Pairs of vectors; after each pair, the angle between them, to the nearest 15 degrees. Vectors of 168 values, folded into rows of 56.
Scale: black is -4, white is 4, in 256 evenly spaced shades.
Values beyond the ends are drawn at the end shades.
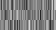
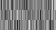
15 degrees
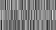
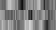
75 degrees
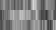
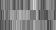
30 degrees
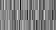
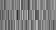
135 degrees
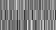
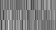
105 degrees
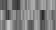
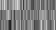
135 degrees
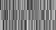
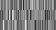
120 degrees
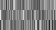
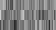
45 degrees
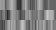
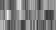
165 degrees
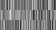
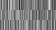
60 degrees
